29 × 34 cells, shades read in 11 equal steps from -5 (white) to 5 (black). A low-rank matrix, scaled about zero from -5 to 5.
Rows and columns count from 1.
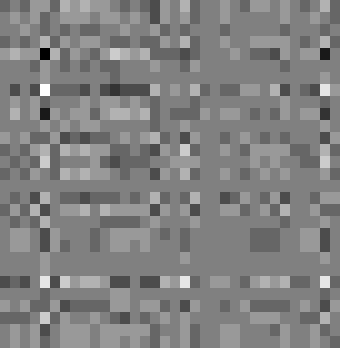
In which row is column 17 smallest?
24
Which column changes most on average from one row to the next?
5
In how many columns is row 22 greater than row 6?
2
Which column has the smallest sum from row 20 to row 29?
19
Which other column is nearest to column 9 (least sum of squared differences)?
29
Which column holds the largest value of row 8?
12
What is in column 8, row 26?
1
